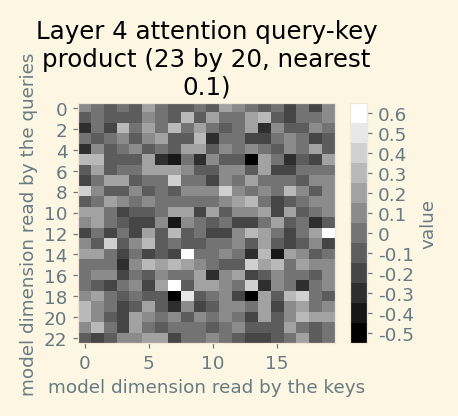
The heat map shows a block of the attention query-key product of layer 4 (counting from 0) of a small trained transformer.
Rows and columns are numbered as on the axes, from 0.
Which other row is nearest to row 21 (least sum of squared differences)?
16
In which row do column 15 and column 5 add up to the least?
14
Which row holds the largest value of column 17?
18
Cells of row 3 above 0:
5
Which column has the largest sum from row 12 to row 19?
8
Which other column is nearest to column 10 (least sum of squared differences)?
4
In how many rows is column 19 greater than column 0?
11
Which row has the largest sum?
15
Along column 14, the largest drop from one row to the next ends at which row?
2
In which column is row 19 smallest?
7
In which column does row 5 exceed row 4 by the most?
0
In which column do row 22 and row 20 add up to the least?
13
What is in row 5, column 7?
-0.4
